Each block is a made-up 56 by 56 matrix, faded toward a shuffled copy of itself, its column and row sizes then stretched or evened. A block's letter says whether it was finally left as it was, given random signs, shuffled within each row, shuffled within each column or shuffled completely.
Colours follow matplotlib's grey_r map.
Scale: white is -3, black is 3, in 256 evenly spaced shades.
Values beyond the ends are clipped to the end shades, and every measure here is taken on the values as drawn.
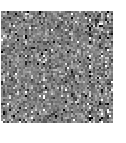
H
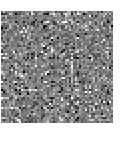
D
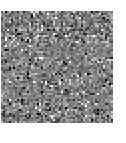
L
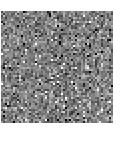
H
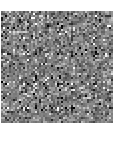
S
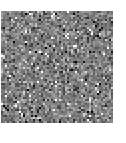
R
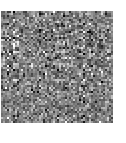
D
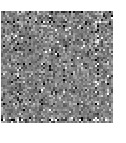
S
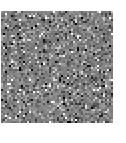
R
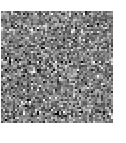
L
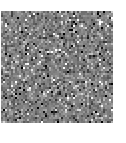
R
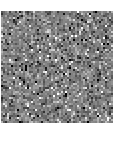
R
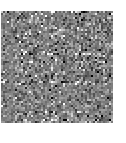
S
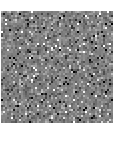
R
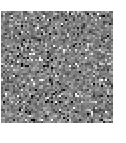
L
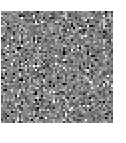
H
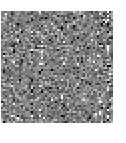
H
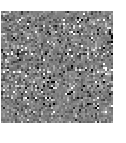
L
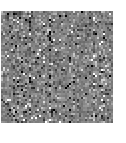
H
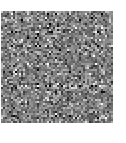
S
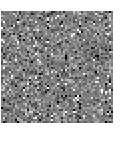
H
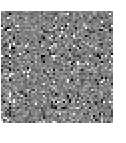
S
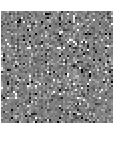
H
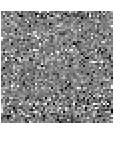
L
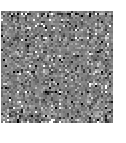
S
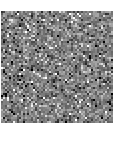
R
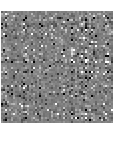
S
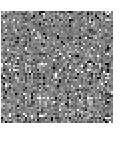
D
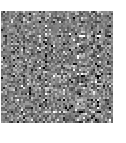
D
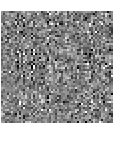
D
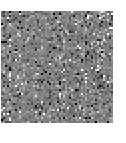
H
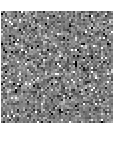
R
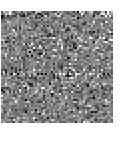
L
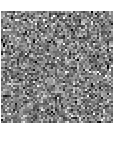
R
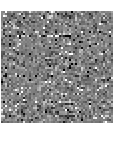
D
